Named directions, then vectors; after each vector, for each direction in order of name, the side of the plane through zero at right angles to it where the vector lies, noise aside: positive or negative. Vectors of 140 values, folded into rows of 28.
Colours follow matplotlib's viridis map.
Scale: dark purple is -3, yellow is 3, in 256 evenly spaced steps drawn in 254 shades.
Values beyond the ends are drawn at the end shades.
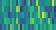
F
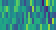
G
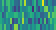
negative, negative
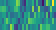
positive, positive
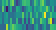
positive, negative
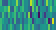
negative, positive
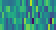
negative, positive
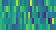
negative, positive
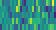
positive, positive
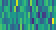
negative, positive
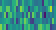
negative, positive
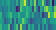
negative, negative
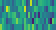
negative, positive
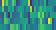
positive, negative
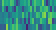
positive, negative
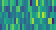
positive, negative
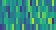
positive, negative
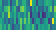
negative, positive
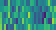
negative, positive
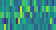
negative, negative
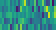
negative, negative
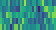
negative, negative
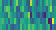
negative, positive
